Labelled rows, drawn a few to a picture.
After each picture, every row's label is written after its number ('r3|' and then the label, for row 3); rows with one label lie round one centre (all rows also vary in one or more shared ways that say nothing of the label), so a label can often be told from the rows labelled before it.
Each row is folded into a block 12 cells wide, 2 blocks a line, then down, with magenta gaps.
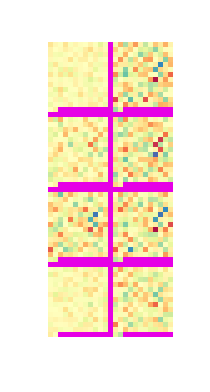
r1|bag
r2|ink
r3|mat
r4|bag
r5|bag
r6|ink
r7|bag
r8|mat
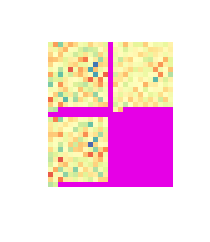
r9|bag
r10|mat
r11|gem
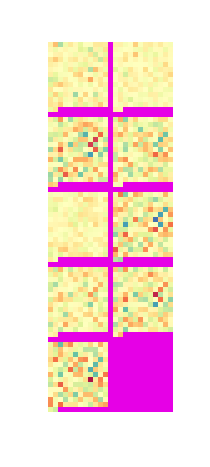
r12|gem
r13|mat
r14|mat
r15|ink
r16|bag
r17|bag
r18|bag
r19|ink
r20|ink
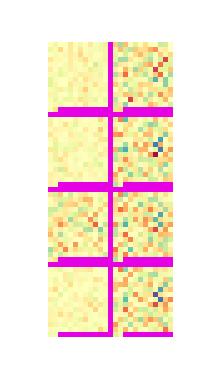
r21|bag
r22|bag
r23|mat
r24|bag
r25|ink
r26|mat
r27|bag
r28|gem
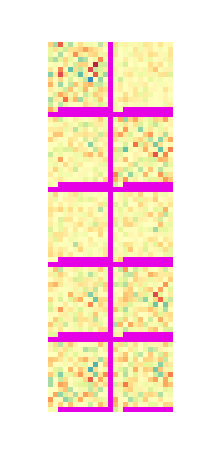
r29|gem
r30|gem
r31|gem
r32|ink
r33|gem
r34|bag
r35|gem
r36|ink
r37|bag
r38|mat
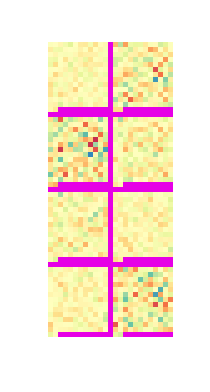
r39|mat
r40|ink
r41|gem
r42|bag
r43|bag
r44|gem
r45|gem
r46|mat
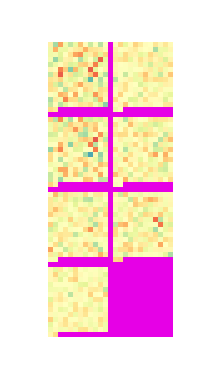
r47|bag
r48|gem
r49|gem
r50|mat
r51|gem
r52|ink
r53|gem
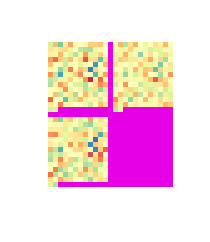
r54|bag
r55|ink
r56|bag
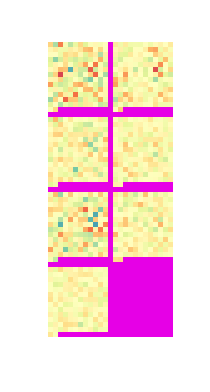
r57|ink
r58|ink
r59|gem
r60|gem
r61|bag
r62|gem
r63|bag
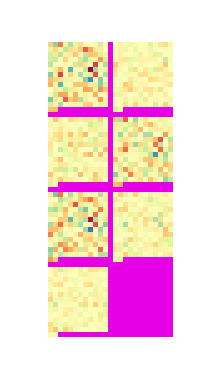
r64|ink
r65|gem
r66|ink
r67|gem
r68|mat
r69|mat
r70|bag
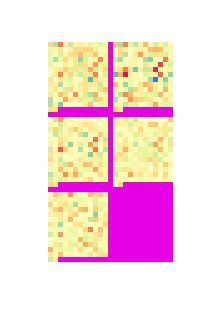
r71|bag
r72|gem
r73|gem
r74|ink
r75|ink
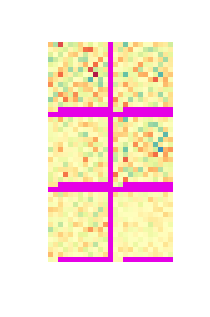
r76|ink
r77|gem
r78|gem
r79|gem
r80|gem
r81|ink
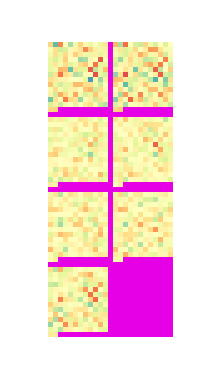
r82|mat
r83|ink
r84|mat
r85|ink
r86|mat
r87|gem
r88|ink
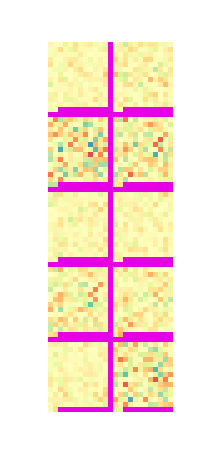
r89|bag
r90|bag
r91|mat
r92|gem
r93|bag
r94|ink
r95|mat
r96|ink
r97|bag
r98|mat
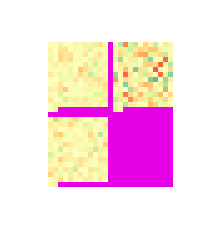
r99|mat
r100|gem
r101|gem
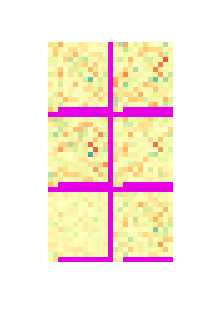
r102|gem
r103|mat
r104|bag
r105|mat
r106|ink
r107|bag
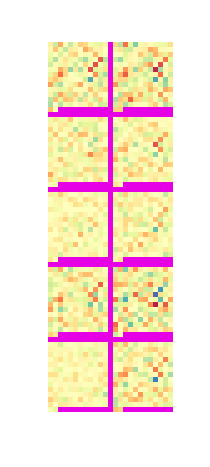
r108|mat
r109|ink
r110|ink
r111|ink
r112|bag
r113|mat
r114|ink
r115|bag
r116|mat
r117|mat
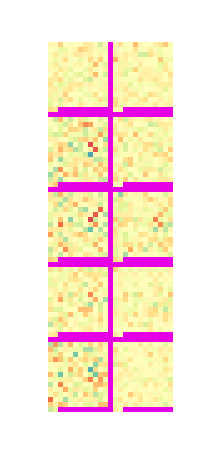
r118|mat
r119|ink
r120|ink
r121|mat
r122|gem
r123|bag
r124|gem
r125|gem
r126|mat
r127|mat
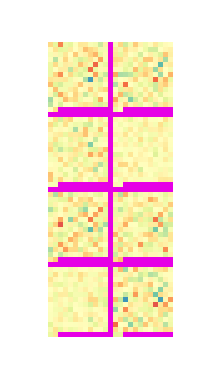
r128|mat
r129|bag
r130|mat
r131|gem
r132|mat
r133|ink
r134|bag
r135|bag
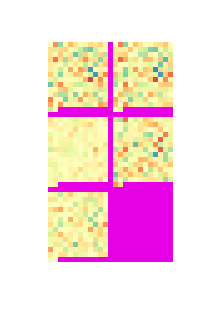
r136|gem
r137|gem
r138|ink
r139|mat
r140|gem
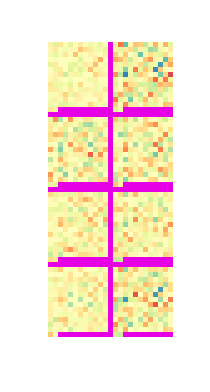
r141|mat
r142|bag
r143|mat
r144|bag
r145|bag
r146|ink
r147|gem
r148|bag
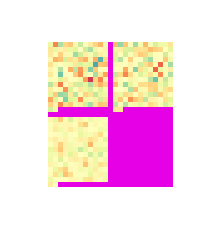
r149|ink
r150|gem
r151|gem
